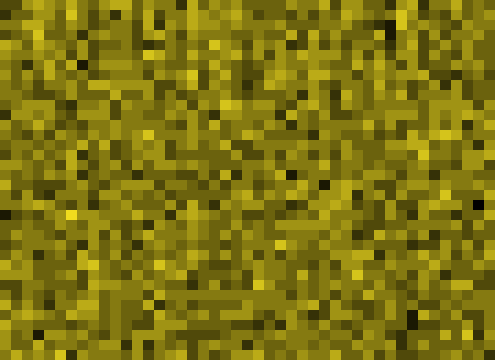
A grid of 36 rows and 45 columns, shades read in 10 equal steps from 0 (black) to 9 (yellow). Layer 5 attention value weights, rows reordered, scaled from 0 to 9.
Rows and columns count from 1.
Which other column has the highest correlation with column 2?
16
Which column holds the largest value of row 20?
41
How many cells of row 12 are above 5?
19
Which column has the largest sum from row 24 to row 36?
9
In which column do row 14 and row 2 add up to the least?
29
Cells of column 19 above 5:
6
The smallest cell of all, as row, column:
21, 44
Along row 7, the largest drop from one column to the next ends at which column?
8
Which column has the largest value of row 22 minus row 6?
7
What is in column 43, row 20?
4
